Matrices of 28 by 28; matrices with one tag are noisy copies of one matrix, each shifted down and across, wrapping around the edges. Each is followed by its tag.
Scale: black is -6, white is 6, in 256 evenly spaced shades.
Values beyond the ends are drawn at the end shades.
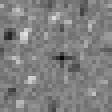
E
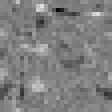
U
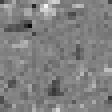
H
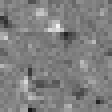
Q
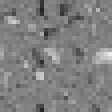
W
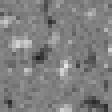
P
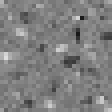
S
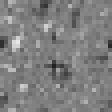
E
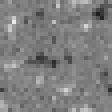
P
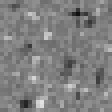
E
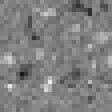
P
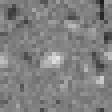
W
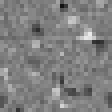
Q
